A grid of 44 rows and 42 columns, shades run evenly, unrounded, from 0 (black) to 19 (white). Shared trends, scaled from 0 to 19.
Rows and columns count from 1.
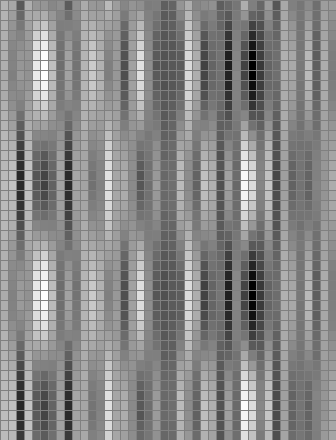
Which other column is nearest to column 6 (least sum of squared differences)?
5
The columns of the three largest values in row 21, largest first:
31, 14, 32
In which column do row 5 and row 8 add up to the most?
6
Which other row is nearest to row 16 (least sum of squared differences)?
44
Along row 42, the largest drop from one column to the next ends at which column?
3
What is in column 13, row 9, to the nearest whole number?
13
